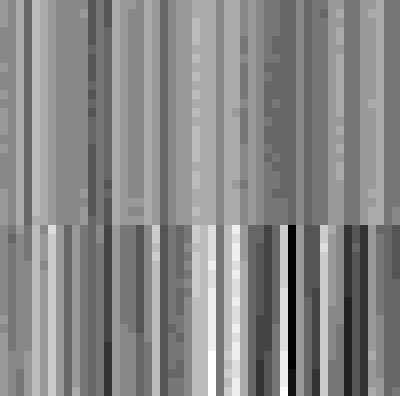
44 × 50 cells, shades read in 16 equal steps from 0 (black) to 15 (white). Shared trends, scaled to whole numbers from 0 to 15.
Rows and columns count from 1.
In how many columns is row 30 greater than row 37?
7
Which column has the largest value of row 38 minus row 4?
36
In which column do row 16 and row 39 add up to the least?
37
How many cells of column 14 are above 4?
25
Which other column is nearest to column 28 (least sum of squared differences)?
22
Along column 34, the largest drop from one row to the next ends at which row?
26
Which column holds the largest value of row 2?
5
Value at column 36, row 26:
12
